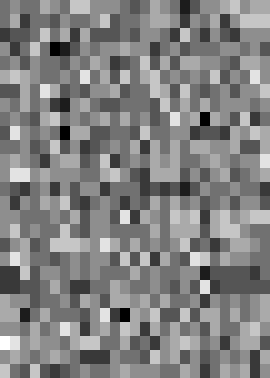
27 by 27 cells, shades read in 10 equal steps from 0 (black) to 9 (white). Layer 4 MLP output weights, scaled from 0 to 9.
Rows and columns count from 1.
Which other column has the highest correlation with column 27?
16
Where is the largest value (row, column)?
25, 1
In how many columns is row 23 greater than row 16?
9
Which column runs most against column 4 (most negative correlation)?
6
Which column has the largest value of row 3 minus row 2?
19
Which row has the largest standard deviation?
23
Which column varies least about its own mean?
10
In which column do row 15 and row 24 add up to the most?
7
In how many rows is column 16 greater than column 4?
17
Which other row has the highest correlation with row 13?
26
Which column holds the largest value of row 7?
5
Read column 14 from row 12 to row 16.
5 3 4 4 2
